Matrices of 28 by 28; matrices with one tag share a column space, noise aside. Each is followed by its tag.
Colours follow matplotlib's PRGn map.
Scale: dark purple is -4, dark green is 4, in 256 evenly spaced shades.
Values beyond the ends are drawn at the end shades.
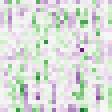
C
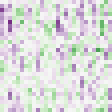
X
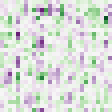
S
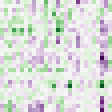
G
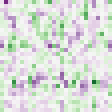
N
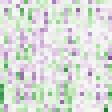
C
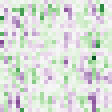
S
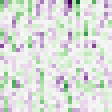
N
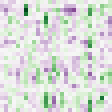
S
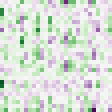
G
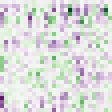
S
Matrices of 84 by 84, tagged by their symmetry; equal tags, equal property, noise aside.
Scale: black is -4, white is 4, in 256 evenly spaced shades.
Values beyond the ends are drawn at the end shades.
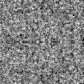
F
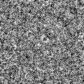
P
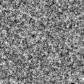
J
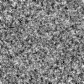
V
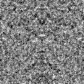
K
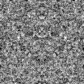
K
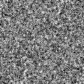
V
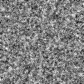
V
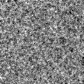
J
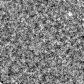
P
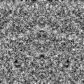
K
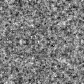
F
